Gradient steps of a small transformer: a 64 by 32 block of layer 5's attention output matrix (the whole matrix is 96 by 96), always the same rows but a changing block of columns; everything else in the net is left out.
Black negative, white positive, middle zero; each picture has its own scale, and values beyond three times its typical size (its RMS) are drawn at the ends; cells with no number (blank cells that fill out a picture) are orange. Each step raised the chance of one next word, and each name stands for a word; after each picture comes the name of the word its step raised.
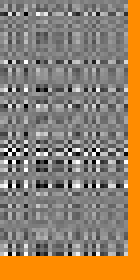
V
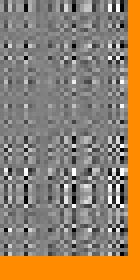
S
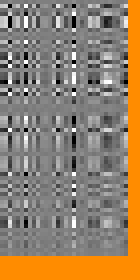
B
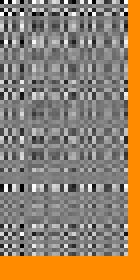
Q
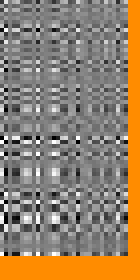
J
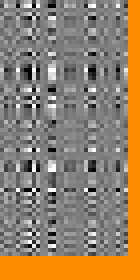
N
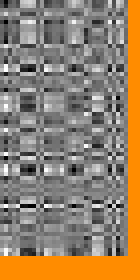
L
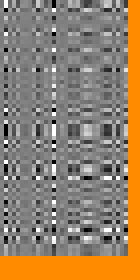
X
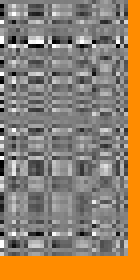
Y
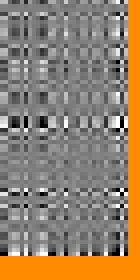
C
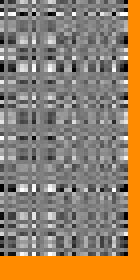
Q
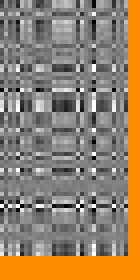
L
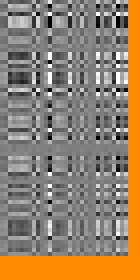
B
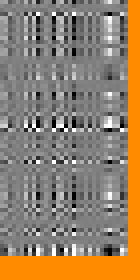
C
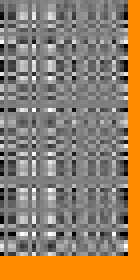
Y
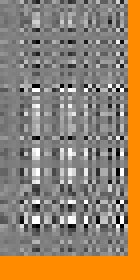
J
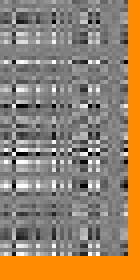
V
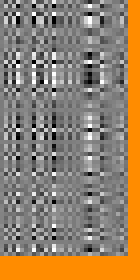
B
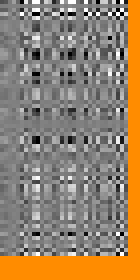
Q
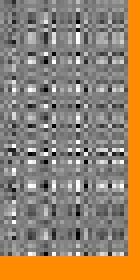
V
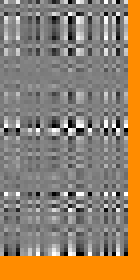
C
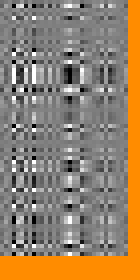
N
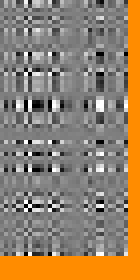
L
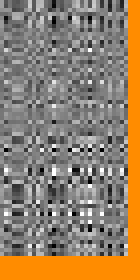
S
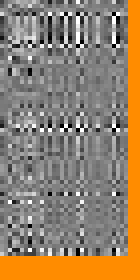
C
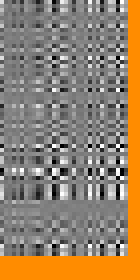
S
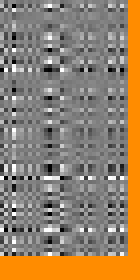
X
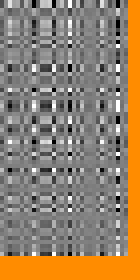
L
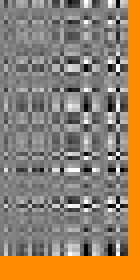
L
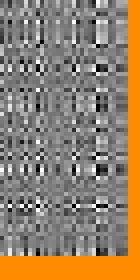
L
